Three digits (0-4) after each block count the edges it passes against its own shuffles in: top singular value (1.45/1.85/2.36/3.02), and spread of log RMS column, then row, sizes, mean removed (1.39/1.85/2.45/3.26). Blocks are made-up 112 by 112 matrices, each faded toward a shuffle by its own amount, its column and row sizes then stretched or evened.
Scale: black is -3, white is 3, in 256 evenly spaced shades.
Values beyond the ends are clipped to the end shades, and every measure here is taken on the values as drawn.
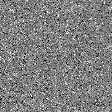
0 1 0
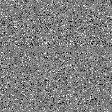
0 1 2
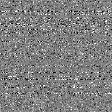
1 1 4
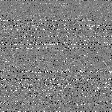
0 0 4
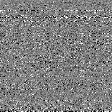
2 0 4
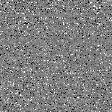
1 0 3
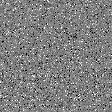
1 0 1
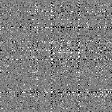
2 3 4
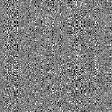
3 4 2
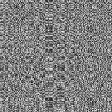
4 1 2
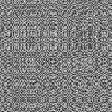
4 1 0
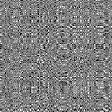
4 3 3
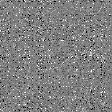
0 3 3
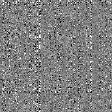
1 4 2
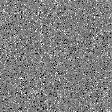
1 2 1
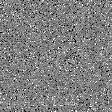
1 0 2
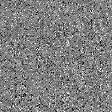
1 2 0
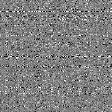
2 2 4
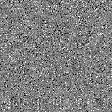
2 0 0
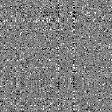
3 3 3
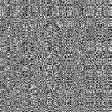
4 3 1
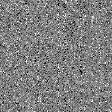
1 3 0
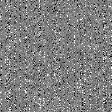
0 4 0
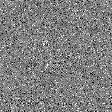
1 0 1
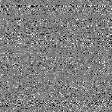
2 1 4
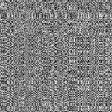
4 4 1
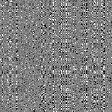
4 4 1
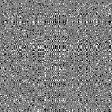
4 3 3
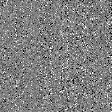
0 3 0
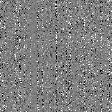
0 4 0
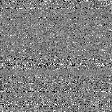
1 1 4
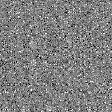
2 0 2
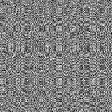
4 2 1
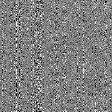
2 4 0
